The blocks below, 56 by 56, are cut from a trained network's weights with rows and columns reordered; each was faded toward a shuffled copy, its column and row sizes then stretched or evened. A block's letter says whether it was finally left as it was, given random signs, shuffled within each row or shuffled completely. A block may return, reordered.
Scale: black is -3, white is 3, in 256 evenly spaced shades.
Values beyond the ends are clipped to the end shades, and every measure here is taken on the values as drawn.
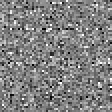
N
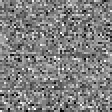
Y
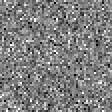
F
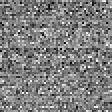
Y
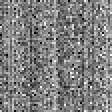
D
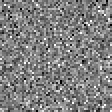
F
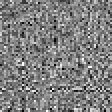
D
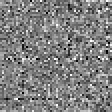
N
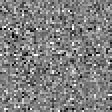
N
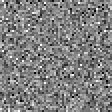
F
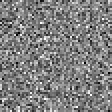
D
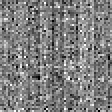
D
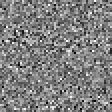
Y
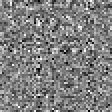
D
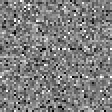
N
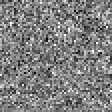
Y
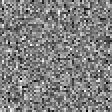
N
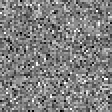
F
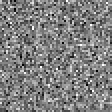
F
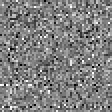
N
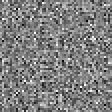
D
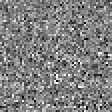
N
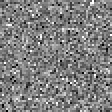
F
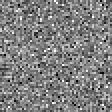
F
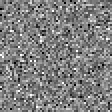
F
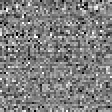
D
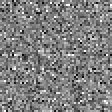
Y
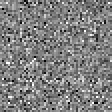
N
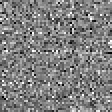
N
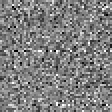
N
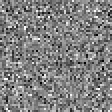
N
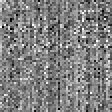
D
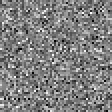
Y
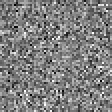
N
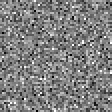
F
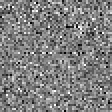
Y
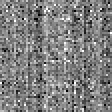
D
